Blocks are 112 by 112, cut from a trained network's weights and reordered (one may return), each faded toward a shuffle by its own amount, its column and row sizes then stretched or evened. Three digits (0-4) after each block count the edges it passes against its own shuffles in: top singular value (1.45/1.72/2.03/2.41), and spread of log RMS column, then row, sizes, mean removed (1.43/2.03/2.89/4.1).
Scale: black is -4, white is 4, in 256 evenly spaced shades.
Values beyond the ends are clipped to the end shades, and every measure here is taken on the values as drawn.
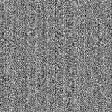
3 0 0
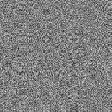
4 0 0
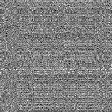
4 1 0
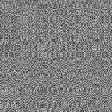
4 1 1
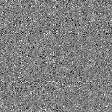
2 1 2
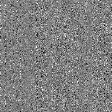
0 3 0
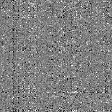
2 2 2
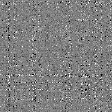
0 3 2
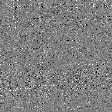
0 1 3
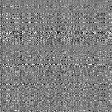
4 0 4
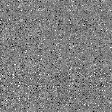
0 2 2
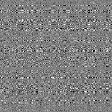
4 2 4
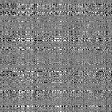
4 1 4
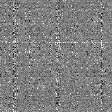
2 3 0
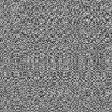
4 1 3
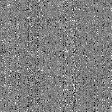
0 3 1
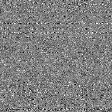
0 1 3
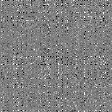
1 3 3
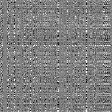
4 4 0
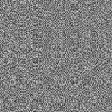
4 1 0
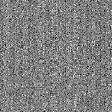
2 1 2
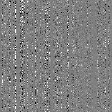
1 4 0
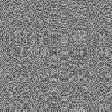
4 0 0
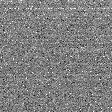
1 0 0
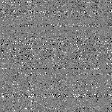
0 2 3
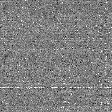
2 1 1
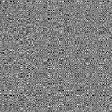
4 2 3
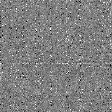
0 2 0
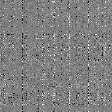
2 3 3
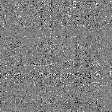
0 2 3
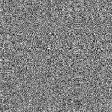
3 0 2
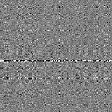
4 2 3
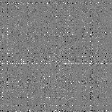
1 2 2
